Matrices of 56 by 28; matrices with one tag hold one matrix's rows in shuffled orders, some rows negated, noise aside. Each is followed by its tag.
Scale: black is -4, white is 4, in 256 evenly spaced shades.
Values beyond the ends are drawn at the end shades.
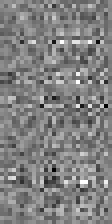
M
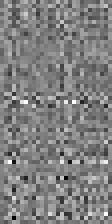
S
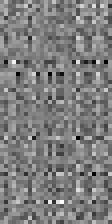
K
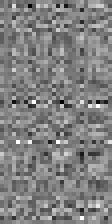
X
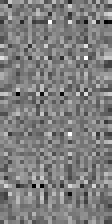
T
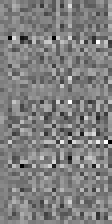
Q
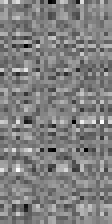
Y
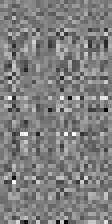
S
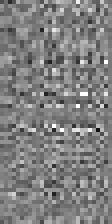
M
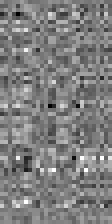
Y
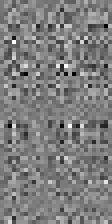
S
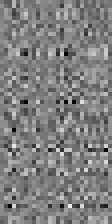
S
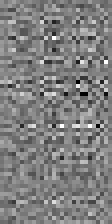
M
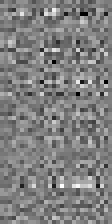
M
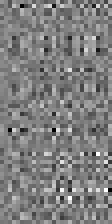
Q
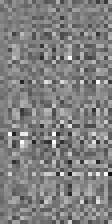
Q
